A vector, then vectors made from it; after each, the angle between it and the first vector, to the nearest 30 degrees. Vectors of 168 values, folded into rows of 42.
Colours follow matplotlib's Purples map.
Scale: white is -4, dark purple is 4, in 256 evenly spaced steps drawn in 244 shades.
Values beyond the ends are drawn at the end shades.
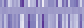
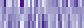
30 degrees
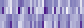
60 degrees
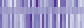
60 degrees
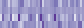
60 degrees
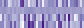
30 degrees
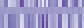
30 degrees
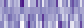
30 degrees
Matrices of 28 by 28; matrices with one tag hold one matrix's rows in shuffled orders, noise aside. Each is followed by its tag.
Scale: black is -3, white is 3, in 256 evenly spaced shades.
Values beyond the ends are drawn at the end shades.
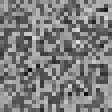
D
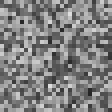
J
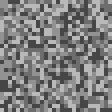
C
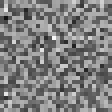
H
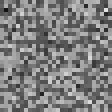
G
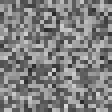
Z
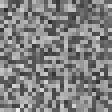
J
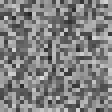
D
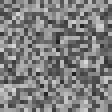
J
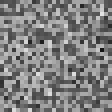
J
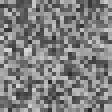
D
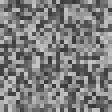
D
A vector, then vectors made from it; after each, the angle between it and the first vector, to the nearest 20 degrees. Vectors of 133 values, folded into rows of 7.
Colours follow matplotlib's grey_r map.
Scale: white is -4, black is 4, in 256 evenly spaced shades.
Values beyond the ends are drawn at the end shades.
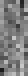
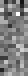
40 degrees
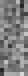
40 degrees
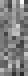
140 degrees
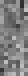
20 degrees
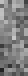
80 degrees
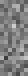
80 degrees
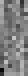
20 degrees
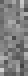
160 degrees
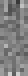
100 degrees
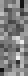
40 degrees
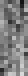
20 degrees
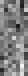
20 degrees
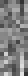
60 degrees
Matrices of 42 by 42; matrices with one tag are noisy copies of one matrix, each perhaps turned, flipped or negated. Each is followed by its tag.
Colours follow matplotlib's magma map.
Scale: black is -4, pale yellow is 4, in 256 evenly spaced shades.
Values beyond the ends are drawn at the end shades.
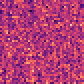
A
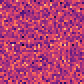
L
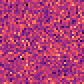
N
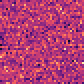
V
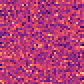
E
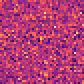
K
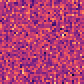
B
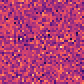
L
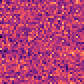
A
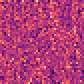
A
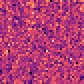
A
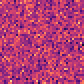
E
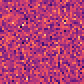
N
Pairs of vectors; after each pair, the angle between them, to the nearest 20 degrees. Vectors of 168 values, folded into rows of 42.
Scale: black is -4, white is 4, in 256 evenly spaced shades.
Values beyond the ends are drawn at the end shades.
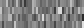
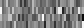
20 degrees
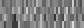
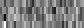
100 degrees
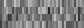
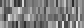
120 degrees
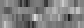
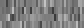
100 degrees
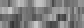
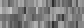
40 degrees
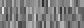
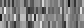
120 degrees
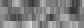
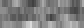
20 degrees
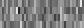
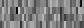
160 degrees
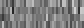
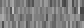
160 degrees
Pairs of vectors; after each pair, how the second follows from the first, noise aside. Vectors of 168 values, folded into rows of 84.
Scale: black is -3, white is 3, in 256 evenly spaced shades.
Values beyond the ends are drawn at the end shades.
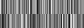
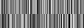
copied.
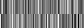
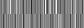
wrapped around, partly zeroed.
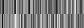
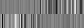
partly zeroed.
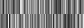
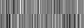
partly zeroed.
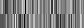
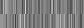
negated, shrunk.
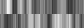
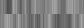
negated, shrunk.
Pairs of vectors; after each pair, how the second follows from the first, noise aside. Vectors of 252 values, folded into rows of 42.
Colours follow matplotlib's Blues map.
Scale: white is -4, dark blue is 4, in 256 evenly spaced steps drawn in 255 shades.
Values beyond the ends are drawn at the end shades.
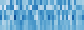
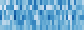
copied.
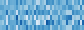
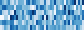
wrapped around, scaled up.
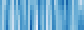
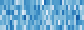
shuffled.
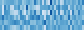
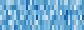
shuffled.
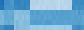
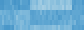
shrunk.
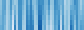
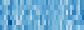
wrapped around, partly zeroed.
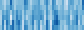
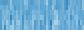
negated, shrunk.
